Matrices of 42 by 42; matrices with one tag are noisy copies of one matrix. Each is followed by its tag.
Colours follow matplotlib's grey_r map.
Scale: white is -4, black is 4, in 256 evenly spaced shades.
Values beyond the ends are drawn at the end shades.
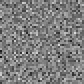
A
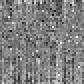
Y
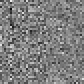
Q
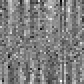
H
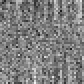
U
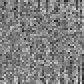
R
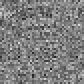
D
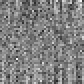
U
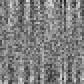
H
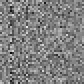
Q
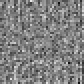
R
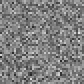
A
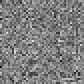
A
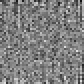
R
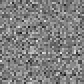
A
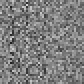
Q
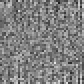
R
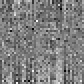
Y
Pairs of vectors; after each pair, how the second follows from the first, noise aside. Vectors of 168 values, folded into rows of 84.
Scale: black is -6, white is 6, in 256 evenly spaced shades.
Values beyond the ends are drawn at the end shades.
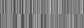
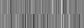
reversed, negated, partly zeroed.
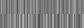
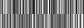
wrapped around, scaled up.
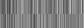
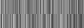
reversed.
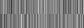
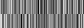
negated, scaled up.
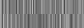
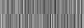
reversed.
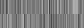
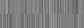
negated, shrunk.
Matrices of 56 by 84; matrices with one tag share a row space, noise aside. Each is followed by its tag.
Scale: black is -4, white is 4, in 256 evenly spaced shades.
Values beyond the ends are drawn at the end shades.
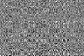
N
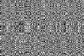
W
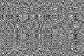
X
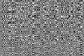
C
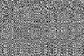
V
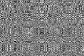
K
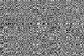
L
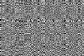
W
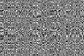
L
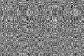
X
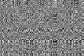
X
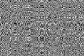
K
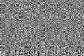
W
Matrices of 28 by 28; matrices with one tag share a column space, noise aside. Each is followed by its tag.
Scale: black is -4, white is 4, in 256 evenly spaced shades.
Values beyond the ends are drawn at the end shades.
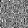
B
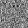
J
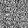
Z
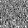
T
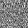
J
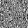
Z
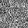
J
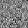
T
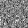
T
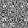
J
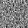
Z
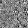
Z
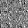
Z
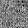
B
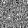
Z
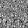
T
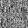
B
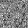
T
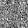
Z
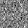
Z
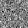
Z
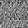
Z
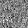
T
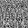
T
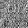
B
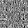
Z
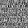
J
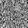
Z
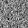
Z
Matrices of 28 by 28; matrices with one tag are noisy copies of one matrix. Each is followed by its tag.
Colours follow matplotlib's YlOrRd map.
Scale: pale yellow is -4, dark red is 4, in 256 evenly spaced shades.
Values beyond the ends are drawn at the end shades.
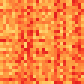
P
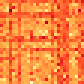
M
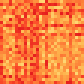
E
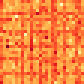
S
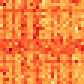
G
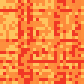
P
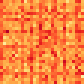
S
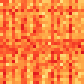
G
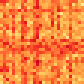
G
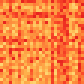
M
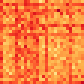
E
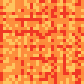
S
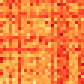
M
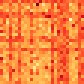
M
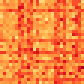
P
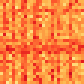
G
